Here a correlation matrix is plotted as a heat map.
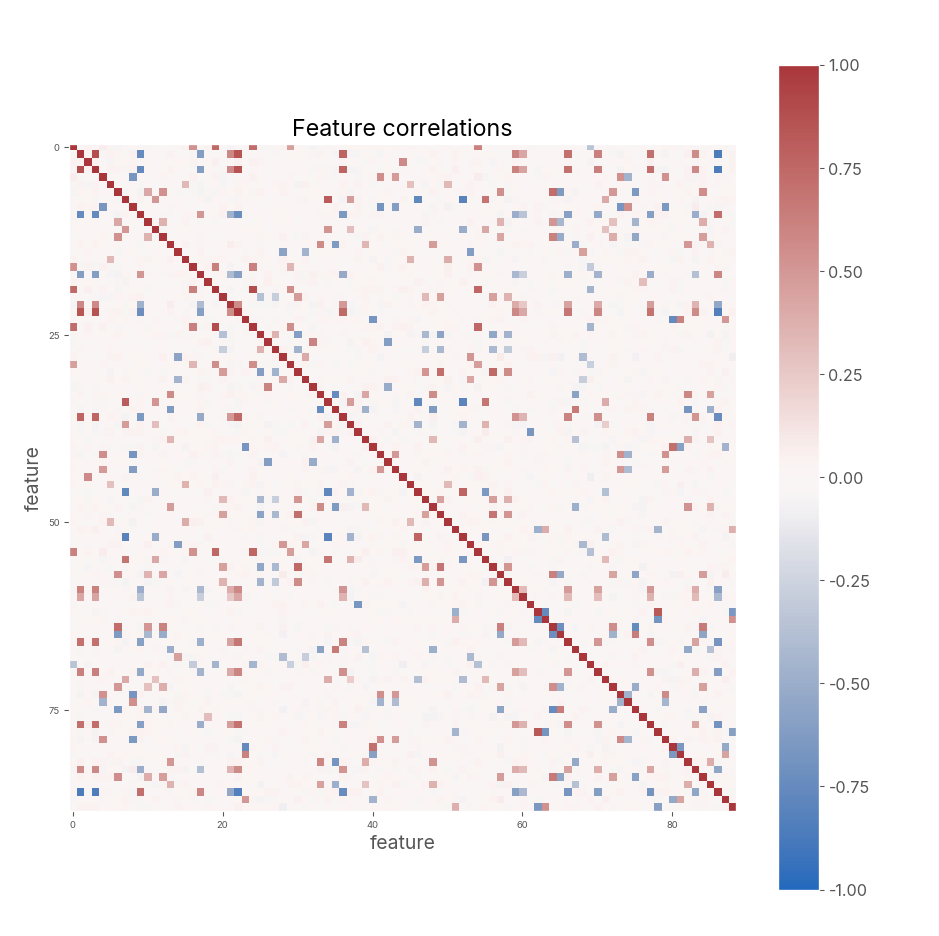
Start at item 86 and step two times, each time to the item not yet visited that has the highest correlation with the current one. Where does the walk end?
17
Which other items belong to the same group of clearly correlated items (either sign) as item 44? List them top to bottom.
2
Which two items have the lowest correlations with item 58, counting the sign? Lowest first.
25, 27
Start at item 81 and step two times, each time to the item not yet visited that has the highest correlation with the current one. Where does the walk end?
87
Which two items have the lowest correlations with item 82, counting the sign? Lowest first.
35, 67
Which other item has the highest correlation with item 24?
19
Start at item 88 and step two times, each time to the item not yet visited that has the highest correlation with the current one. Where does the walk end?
51
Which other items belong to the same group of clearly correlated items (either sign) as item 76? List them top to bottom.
18
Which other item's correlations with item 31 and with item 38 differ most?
61
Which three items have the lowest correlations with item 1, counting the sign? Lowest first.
86, 9, 17
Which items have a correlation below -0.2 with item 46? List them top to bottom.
7, 11, 34, 37, 55, 71
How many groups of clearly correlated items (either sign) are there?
15
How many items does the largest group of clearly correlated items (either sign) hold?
14
